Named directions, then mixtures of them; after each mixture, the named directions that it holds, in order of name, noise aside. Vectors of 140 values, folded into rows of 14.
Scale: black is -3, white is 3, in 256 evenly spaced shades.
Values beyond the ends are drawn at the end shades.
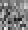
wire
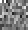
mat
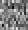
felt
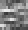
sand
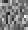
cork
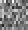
felt, mat.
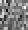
mat, wire.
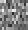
felt, mat, sand.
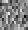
cork.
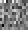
felt, mat.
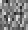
cork, mat.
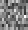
cork, felt.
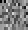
mat.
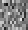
cork, felt, wire.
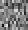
felt.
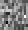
cork, felt, sand.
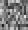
cork, felt.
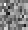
cork, felt, wire.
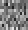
felt.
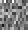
felt, mat.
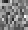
cork.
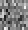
mat, wire.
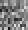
sand, wire.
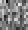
cork, mat, sand.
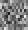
cork, wire.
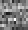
cork, felt, sand.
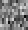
cork, sand, wire.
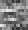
sand.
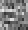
felt, sand.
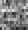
mat, sand.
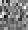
cork, mat, wire.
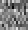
felt.
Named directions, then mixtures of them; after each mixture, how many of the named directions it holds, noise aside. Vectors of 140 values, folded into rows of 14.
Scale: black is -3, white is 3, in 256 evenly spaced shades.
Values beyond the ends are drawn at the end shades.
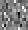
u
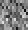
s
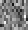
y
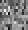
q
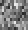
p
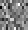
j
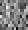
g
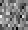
three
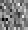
two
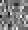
three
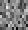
one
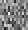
two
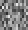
three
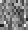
one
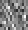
three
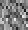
one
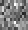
one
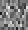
two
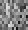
one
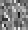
two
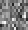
four
